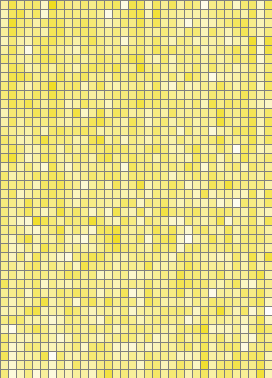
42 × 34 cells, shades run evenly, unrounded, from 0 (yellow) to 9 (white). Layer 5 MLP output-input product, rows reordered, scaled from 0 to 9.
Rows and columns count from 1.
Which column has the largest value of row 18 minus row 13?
28
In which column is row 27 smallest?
15
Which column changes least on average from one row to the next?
33
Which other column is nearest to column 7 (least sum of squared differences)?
2
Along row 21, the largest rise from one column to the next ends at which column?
19
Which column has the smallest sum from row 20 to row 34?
32
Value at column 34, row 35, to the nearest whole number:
9
